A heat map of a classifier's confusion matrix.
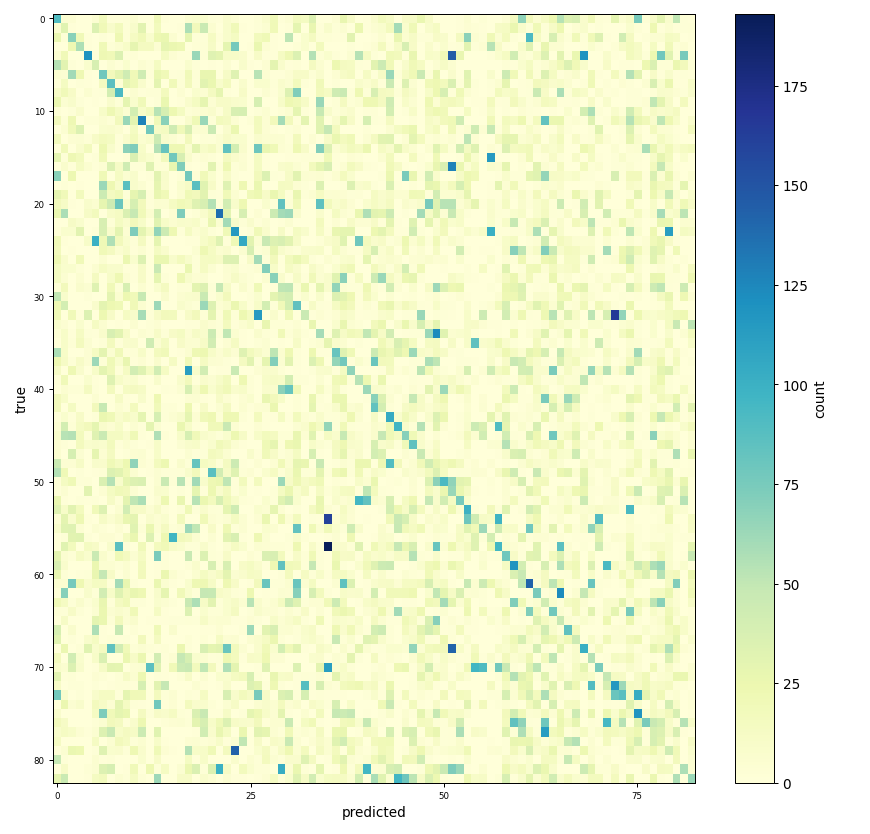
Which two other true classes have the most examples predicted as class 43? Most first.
48, 6
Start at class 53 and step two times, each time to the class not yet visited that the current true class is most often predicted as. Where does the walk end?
13
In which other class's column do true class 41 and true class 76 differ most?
71
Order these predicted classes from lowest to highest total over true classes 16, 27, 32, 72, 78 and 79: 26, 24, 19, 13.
19, 24, 13, 26
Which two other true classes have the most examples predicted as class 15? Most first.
56, 12
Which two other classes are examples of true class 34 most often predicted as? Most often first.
49, 48
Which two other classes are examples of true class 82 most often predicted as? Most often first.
44, 45
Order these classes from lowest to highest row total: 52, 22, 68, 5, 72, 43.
5, 22, 43, 72, 52, 68
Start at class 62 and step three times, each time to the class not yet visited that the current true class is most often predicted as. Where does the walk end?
20
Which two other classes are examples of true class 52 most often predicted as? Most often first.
39, 40
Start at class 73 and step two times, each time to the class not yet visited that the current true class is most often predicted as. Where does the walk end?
6
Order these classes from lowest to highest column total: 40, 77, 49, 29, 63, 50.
40, 50, 29, 77, 63, 49
